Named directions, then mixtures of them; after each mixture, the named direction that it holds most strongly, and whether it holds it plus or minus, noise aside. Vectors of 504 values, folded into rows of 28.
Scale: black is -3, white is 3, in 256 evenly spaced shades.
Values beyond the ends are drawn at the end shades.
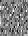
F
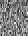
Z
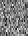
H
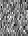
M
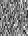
M, minus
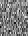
Z, minus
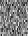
Z, plus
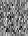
H, minus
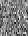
Z, minus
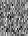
H, minus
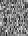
H, plus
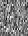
H, plus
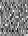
F, plus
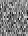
Z, minus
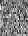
F, plus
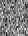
H, plus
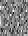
F, plus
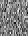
Z, minus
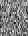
Z, minus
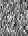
M, plus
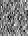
M, minus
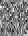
F, plus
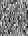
M, minus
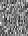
H, plus
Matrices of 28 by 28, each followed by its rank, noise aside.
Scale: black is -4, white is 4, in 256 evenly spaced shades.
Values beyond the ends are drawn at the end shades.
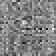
five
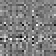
three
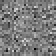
seven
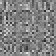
four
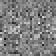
six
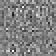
six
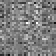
four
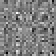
three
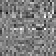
five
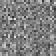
seven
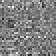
five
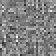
seven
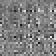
three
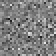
seven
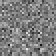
six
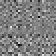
four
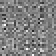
five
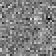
six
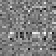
four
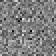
five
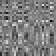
three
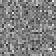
seven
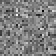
six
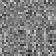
seven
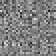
four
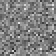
seven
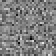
six
